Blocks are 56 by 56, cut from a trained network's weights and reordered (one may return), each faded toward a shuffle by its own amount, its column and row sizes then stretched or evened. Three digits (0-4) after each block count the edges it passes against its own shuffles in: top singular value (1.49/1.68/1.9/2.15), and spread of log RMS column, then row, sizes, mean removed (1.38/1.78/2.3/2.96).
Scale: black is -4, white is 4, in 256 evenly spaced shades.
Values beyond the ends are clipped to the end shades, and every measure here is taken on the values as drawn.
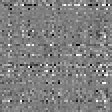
0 2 4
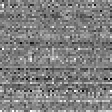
3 0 4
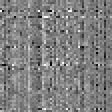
4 3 2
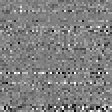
2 1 4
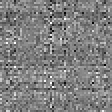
2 3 1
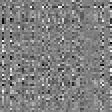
4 4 2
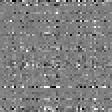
2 2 4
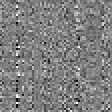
3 4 0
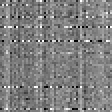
3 0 3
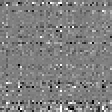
1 2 4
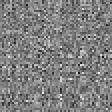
3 2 2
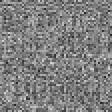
2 0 0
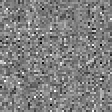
0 3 0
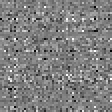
0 2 4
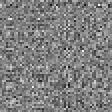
3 2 2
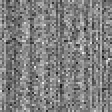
4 0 0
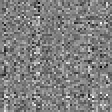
3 3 2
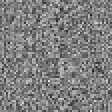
3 0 0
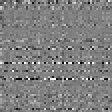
4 1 4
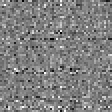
1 1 3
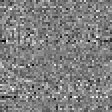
0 1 3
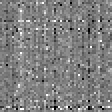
2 2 2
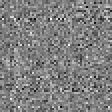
2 0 3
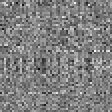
3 0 3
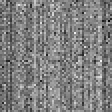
4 2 0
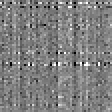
4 1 3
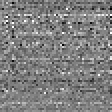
2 1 3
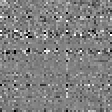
2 2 4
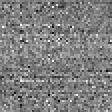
1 1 2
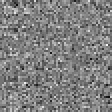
1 1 2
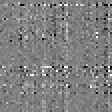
3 2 3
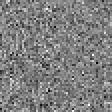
0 2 0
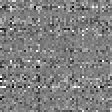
0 2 4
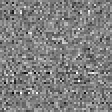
1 0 3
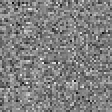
1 0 1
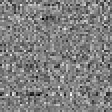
2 0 3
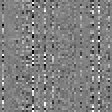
4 4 1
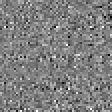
1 1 3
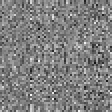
3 3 0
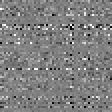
0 2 4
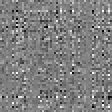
3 4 2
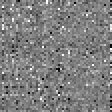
0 2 0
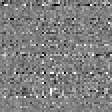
2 1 4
